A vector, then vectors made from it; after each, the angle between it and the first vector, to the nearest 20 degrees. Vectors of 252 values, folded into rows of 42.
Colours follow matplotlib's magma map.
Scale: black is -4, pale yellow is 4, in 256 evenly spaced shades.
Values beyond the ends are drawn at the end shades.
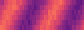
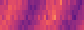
20 degrees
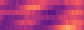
140 degrees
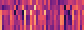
100 degrees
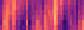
40 degrees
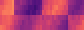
40 degrees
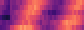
160 degrees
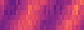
160 degrees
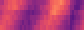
20 degrees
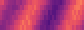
160 degrees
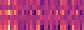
80 degrees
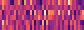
80 degrees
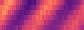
80 degrees
